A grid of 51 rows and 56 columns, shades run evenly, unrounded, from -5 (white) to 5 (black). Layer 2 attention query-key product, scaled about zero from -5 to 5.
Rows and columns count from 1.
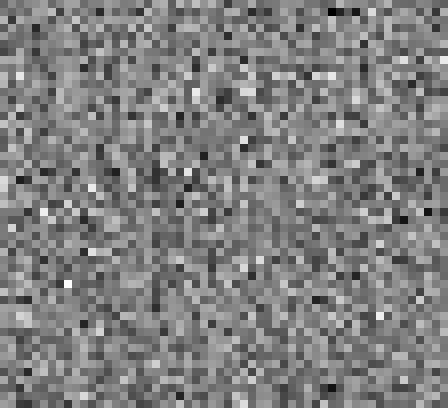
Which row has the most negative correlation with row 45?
7
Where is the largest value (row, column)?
2, 42
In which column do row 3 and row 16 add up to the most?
46
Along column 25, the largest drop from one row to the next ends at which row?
12
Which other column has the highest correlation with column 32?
45
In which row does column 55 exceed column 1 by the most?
23
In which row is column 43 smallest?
16
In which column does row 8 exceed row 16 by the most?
17
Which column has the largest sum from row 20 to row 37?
20
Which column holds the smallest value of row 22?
24
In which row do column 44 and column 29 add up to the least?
44
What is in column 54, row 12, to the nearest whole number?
2
